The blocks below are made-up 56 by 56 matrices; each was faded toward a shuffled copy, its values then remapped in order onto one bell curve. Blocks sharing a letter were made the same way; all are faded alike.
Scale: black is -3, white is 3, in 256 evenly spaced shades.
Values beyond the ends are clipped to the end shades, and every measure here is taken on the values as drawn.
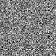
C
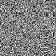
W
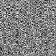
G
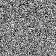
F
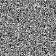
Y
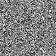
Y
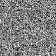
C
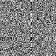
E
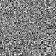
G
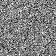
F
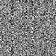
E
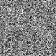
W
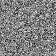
F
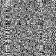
E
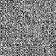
E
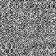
G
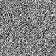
W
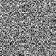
W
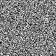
F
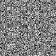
E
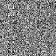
E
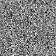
Y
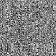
E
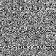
C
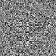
G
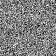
F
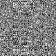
G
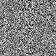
Y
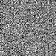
C
